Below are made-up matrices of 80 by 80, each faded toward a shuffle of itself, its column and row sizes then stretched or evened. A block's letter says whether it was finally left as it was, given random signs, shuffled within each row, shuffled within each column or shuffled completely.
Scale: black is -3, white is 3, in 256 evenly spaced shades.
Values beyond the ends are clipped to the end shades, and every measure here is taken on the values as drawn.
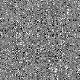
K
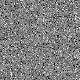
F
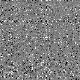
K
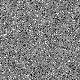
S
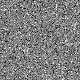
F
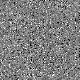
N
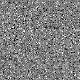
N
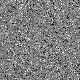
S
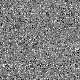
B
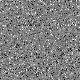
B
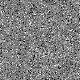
F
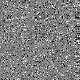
K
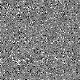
K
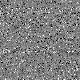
B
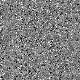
F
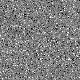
B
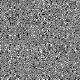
K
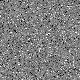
S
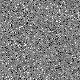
F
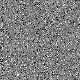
F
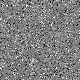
S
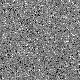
S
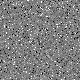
S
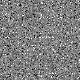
N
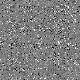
K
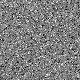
S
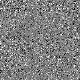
N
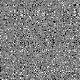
K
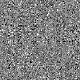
K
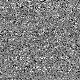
B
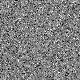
S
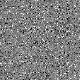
K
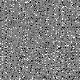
K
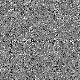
N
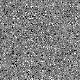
N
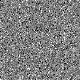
F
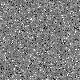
S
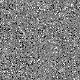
N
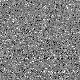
B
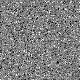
B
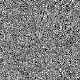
K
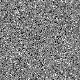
F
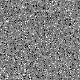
F
